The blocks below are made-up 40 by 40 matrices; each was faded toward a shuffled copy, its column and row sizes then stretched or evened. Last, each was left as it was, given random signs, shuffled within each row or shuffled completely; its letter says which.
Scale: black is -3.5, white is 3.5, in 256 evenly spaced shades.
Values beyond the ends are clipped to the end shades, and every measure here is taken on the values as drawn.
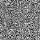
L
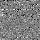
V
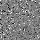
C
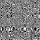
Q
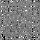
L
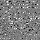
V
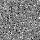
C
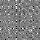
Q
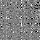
L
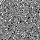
C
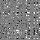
Q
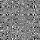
Q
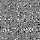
L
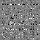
L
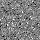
C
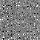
L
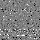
V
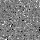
C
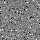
C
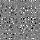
Q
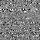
V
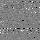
V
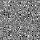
L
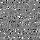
V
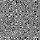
L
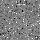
C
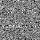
V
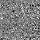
L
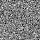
C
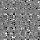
Q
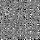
L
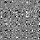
Q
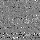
V
